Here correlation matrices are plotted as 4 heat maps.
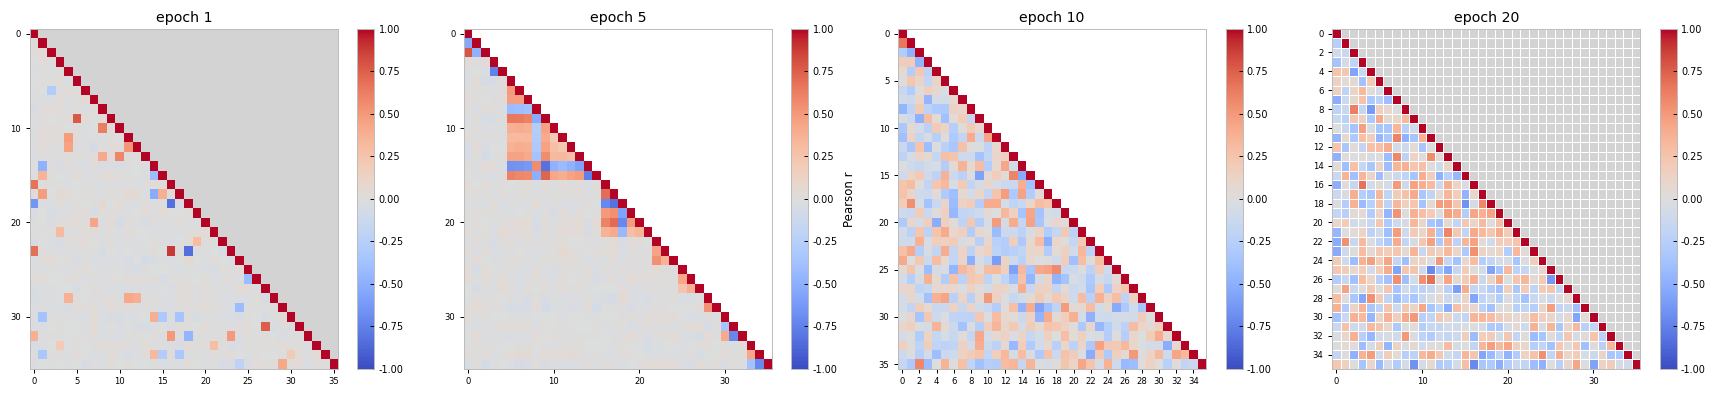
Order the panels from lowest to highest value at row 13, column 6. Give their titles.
epoch 20, epoch 1, epoch 10, epoch 5
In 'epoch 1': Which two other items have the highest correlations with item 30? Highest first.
14, 34
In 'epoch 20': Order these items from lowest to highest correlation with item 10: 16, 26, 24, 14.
24, 14, 16, 26
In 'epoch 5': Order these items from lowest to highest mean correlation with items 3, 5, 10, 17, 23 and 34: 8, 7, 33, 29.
8, 29, 33, 7
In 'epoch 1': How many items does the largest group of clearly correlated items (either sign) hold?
6
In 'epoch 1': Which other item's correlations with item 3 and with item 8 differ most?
10
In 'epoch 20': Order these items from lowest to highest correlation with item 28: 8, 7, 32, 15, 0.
7, 8, 32, 15, 0
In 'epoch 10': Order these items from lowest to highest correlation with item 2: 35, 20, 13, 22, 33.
33, 20, 13, 22, 35
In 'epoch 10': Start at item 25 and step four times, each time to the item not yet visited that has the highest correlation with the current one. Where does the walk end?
24
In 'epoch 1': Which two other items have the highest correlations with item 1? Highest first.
17, 15
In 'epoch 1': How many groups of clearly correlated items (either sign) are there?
12
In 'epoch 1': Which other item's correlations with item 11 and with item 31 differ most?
27
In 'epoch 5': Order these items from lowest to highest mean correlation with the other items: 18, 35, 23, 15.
18, 35, 23, 15
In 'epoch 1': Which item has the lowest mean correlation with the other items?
18
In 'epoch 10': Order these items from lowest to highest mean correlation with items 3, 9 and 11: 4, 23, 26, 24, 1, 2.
2, 24, 4, 23, 1, 26
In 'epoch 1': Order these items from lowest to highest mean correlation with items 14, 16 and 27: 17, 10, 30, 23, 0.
17, 10, 30, 0, 23
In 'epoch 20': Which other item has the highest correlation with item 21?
13
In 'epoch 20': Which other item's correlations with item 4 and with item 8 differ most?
2
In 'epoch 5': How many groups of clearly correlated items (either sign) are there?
9
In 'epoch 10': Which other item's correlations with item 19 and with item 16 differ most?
29
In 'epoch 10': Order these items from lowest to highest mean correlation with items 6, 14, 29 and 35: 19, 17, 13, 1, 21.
1, 17, 19, 21, 13
